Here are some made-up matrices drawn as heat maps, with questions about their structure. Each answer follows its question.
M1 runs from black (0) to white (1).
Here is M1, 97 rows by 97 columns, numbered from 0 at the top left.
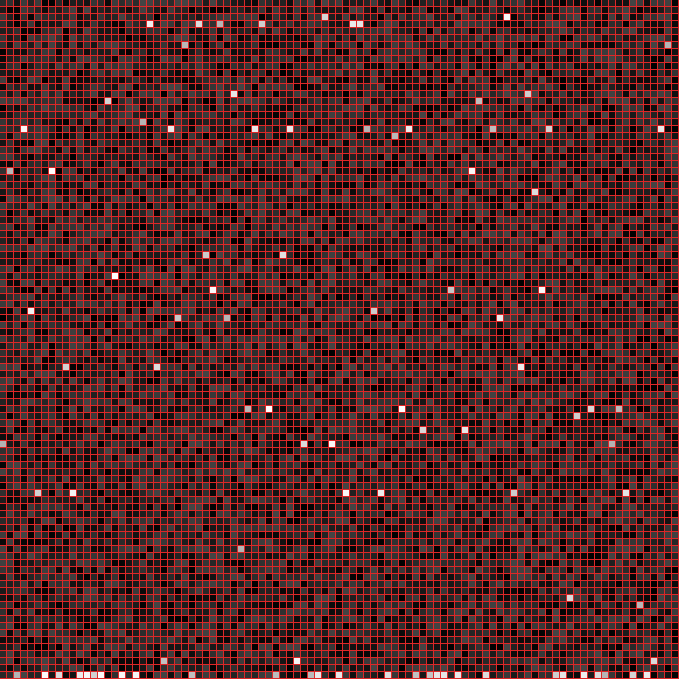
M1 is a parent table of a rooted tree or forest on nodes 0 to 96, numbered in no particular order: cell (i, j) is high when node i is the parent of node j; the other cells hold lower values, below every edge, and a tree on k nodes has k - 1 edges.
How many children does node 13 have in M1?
2
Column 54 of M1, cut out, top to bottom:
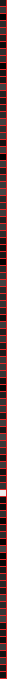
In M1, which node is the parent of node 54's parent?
18
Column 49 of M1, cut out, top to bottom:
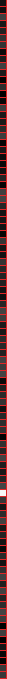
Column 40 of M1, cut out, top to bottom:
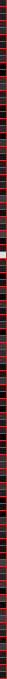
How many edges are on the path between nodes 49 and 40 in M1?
4
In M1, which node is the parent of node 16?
39
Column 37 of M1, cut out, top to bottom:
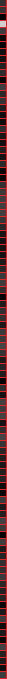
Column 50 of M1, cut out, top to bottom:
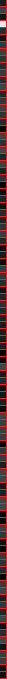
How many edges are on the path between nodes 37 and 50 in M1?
2
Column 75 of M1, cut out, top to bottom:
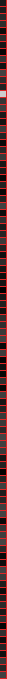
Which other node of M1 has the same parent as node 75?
33
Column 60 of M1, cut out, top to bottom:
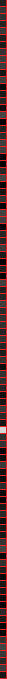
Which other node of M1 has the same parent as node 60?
66
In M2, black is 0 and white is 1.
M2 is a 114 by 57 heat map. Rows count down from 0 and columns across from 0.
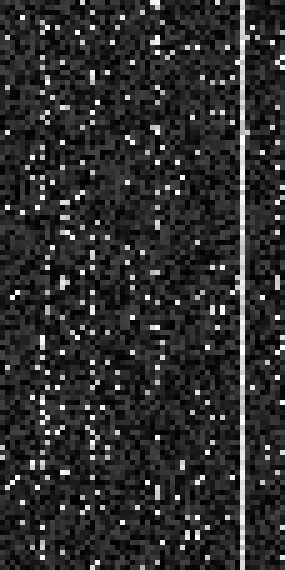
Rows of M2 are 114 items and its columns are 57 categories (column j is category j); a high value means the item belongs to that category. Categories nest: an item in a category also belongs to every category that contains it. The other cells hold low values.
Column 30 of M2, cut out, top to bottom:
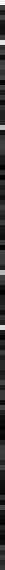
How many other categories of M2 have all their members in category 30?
3
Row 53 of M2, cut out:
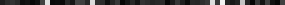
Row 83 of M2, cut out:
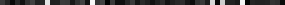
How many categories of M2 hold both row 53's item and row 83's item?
5
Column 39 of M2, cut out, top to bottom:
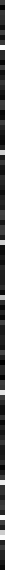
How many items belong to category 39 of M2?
9
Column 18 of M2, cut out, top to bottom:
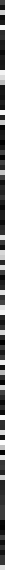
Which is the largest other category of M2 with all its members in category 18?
9
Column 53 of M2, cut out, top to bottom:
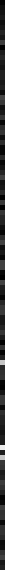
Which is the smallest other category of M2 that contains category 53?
21
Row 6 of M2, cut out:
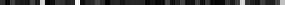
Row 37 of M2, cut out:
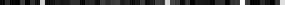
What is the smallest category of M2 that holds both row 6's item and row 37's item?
56
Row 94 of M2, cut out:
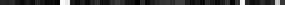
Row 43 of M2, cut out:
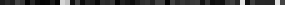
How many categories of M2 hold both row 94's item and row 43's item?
4
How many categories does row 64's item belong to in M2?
1
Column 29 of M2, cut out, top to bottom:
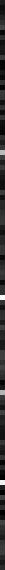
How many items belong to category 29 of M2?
4
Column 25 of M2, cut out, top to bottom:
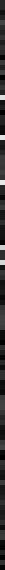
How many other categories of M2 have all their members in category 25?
1
